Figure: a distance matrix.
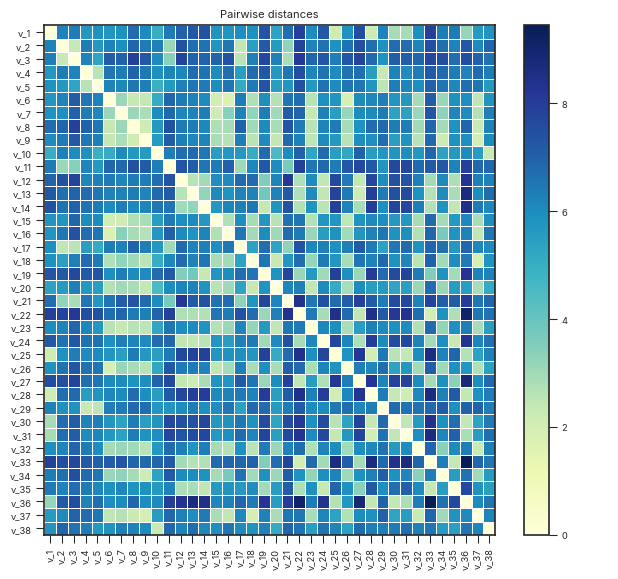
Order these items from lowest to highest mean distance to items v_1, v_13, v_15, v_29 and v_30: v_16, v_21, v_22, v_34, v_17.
v_16, v_34, v_17, v_22, v_21
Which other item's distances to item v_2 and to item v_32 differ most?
v_3
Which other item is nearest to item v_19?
v_14
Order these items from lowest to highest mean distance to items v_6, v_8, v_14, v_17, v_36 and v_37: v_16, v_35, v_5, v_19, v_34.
v_16, v_34, v_35, v_19, v_5
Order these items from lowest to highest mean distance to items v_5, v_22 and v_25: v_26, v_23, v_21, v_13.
v_13, v_23, v_26, v_21
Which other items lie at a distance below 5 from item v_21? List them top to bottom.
v_2, v_3, v_11, v_17
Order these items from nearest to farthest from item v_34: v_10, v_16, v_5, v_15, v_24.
v_15, v_16, v_10, v_24, v_5
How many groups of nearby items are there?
6
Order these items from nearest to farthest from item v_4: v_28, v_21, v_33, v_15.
v_28, v_15, v_21, v_33
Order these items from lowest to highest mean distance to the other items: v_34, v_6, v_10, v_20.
v_20, v_6, v_34, v_10
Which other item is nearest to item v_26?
v_6
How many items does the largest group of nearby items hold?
13
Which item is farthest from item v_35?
v_36
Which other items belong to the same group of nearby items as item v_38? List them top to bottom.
v_10
